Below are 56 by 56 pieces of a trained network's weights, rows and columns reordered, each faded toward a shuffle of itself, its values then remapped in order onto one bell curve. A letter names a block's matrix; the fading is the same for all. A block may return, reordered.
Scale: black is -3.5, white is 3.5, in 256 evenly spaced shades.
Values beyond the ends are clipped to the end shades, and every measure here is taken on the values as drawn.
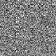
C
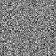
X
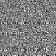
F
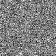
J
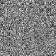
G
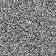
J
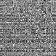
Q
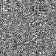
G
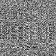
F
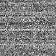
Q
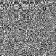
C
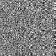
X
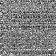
Q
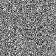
C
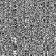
X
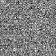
C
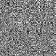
C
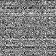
Q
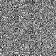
J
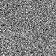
J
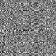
F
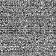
Q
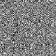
G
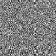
X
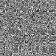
C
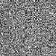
G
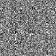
G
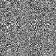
G
